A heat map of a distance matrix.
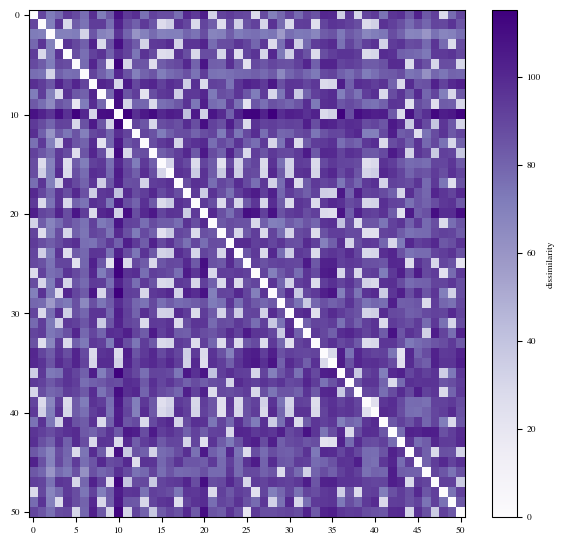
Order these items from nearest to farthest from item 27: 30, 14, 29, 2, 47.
30, 2, 29, 14, 47
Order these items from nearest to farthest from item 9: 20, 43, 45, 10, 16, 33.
33, 16, 45, 43, 20, 10
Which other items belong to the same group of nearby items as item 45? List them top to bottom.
12
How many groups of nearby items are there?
9
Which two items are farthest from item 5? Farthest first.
10, 20
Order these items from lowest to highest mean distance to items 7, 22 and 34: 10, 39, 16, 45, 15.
10, 15, 39, 16, 45
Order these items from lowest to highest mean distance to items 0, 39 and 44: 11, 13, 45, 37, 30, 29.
30, 11, 29, 13, 45, 37
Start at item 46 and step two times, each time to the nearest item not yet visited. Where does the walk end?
32
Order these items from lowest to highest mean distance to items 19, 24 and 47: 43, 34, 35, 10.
43, 34, 35, 10
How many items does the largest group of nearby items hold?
12
